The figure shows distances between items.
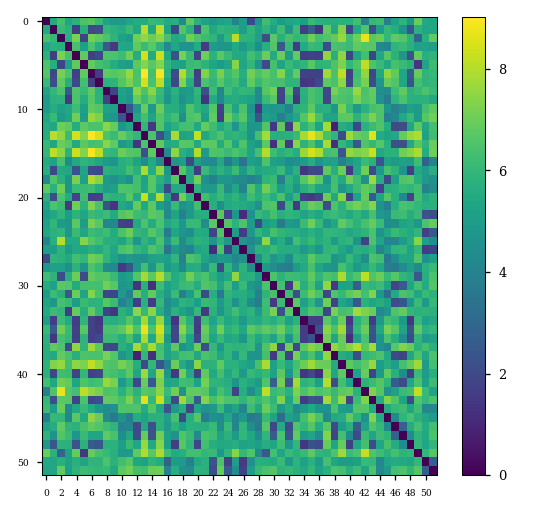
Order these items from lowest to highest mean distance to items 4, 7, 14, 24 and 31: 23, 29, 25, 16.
16, 25, 23, 29
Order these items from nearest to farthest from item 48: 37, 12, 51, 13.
12, 51, 37, 13
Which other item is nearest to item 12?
38
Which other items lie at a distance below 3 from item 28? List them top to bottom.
10, 11, 23
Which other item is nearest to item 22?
26
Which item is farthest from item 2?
42
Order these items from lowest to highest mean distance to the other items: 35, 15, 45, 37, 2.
45, 35, 37, 2, 15
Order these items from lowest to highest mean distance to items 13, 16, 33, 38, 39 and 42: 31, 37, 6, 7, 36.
31, 37, 36, 7, 6
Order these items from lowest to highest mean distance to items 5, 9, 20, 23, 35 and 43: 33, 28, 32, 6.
6, 28, 33, 32
